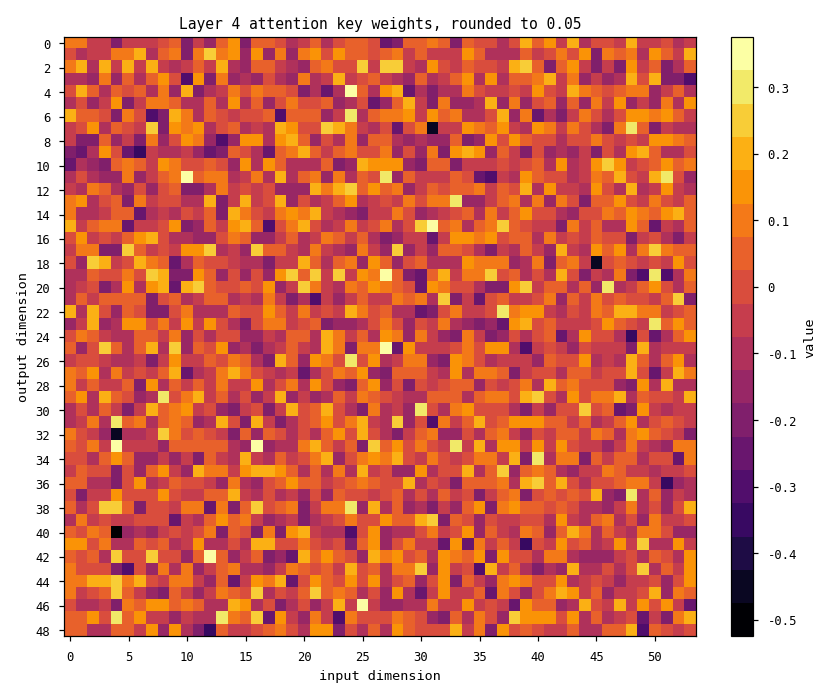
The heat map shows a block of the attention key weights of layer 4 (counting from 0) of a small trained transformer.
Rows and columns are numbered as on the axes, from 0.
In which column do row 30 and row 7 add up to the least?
31
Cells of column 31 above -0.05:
21
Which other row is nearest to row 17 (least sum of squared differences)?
23
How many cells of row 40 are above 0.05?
13
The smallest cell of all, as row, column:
40, 4
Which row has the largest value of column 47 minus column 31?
7
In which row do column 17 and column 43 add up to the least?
9
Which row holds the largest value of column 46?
20
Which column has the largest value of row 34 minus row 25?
28
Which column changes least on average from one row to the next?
0
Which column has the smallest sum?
17
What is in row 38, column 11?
0.1
